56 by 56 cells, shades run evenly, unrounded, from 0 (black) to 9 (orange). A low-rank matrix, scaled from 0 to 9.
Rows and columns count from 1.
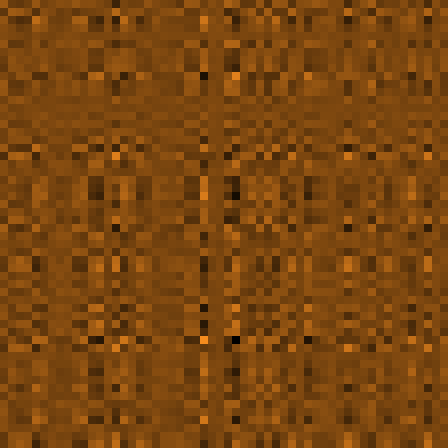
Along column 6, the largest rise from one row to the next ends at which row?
43
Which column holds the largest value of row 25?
26
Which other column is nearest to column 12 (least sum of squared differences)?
39
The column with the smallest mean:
30
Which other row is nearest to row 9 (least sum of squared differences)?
23
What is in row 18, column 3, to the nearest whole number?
5
